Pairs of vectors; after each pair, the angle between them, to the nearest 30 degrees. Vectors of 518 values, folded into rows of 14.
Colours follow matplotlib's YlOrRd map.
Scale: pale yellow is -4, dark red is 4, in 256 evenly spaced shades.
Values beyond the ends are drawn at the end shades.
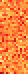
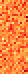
120 degrees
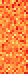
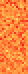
90 degrees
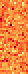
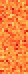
60 degrees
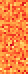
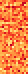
30 degrees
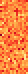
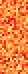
120 degrees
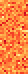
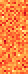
30 degrees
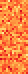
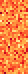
90 degrees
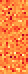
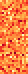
150 degrees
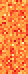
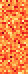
60 degrees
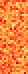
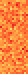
150 degrees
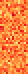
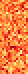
60 degrees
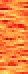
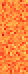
90 degrees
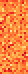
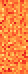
30 degrees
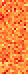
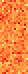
30 degrees
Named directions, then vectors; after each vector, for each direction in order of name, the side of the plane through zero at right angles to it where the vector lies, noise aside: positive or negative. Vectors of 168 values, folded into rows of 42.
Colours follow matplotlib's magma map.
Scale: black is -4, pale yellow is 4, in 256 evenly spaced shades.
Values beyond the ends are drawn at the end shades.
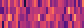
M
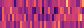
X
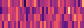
positive, positive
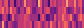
negative, positive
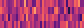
negative, negative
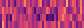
negative, positive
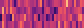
negative, positive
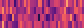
negative, positive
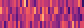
negative, negative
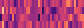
negative, positive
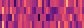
negative, positive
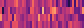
positive, negative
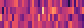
positive, negative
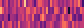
negative, negative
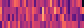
negative, negative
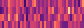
positive, positive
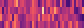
positive, negative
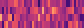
positive, negative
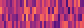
negative, negative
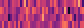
negative, negative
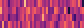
negative, negative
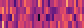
negative, positive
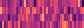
negative, negative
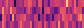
negative, positive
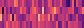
positive, negative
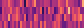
positive, positive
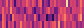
negative, positive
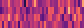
positive, positive
